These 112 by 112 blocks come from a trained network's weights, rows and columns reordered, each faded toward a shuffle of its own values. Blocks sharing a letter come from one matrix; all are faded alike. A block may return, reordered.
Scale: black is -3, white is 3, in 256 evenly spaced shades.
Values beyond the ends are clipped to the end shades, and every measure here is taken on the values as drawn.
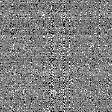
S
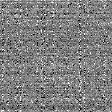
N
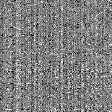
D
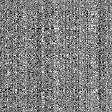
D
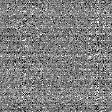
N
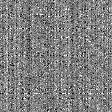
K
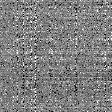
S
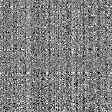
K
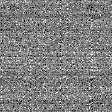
N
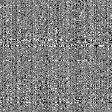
D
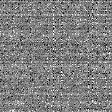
N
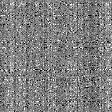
D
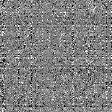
S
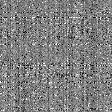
D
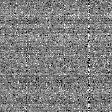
N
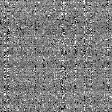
S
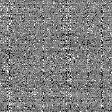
S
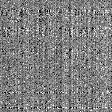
K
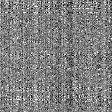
K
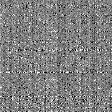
D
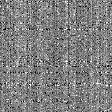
D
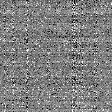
N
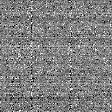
N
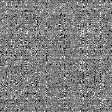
S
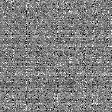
N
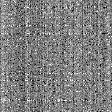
K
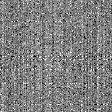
K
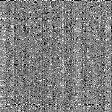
D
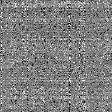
S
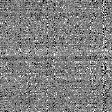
S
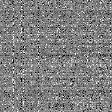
S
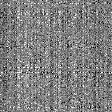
K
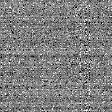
N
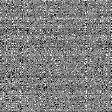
N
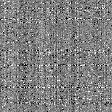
D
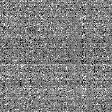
N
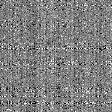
D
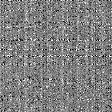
D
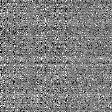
N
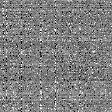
S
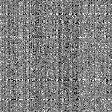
K
